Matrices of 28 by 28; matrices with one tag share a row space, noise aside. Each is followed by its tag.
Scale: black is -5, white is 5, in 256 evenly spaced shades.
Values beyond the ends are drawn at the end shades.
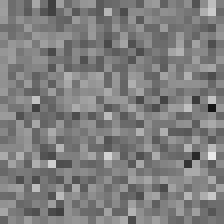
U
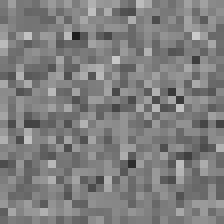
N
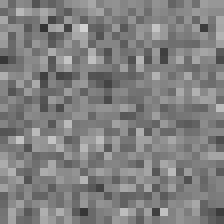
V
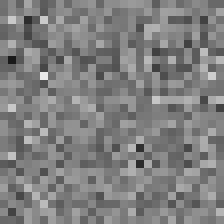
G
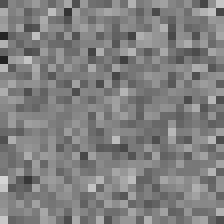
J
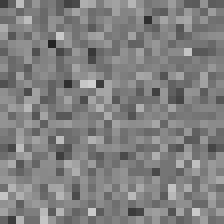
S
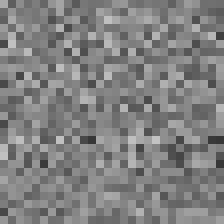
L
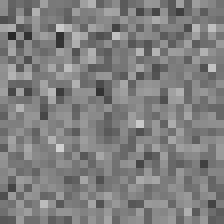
S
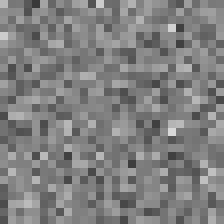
J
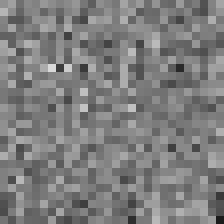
N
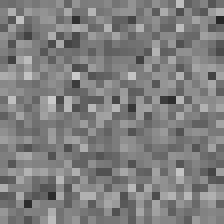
N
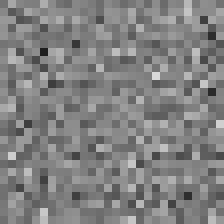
G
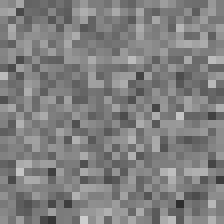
N
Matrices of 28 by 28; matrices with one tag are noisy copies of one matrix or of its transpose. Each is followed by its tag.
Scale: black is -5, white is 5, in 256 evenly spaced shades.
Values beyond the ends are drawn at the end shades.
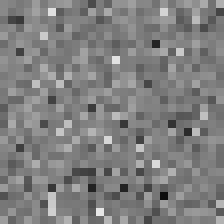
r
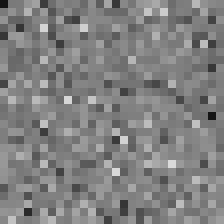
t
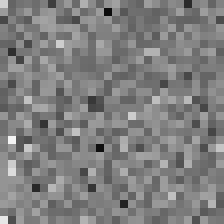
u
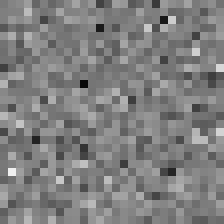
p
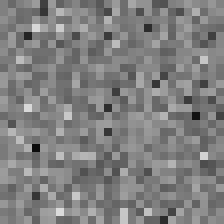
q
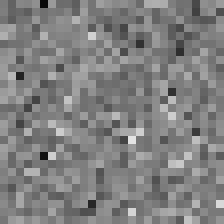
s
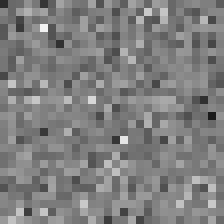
t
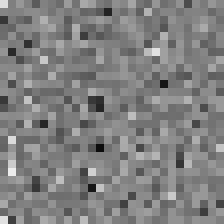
u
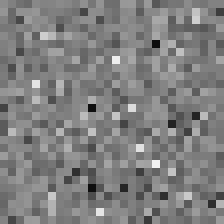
r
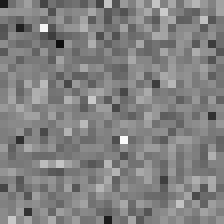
t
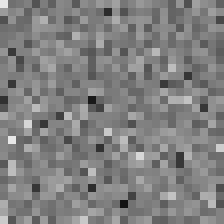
u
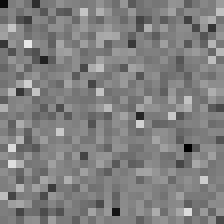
t
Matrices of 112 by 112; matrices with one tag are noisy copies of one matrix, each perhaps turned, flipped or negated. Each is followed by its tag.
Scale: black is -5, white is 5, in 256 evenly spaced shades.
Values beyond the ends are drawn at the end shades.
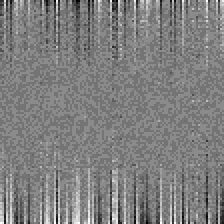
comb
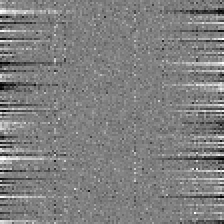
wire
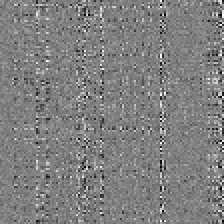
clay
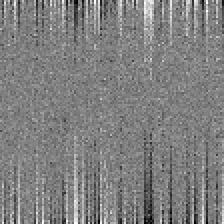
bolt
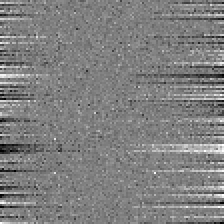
bolt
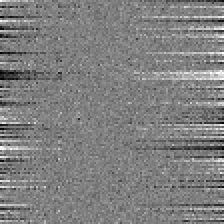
bolt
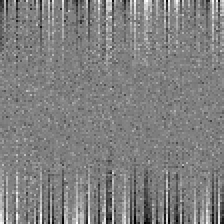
comb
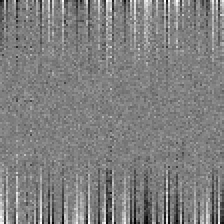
comb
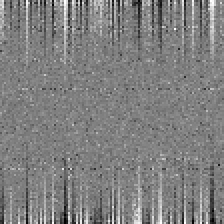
wire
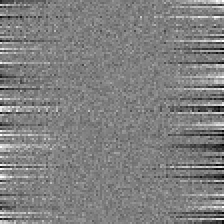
comb
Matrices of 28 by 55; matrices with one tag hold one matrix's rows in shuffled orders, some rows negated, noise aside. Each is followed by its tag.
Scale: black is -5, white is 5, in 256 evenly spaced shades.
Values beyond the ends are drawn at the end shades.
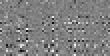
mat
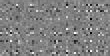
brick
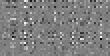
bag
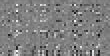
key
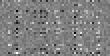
key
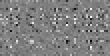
brick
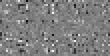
mat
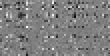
mat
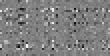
mat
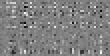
bag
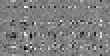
bag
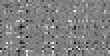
mat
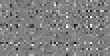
brick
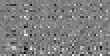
bag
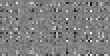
brick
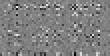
key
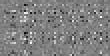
bag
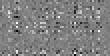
key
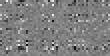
mat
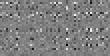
brick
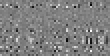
brick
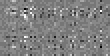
bag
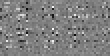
mat
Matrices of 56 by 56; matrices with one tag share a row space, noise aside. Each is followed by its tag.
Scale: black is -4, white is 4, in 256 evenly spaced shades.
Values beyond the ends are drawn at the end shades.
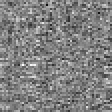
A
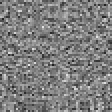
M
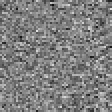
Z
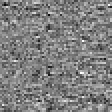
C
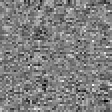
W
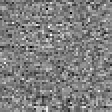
A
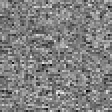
A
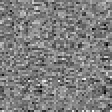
W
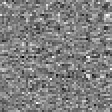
A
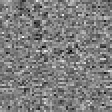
W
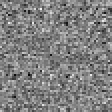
M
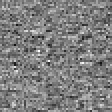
C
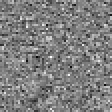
A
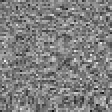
Z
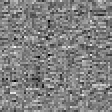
C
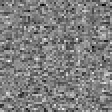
W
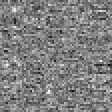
C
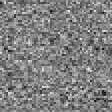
M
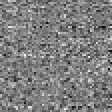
M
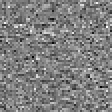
Z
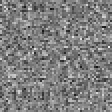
M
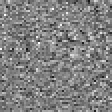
Z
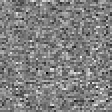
Z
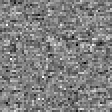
C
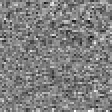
Z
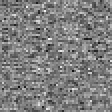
C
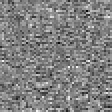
A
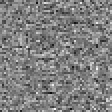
Z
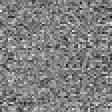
M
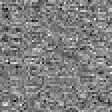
C
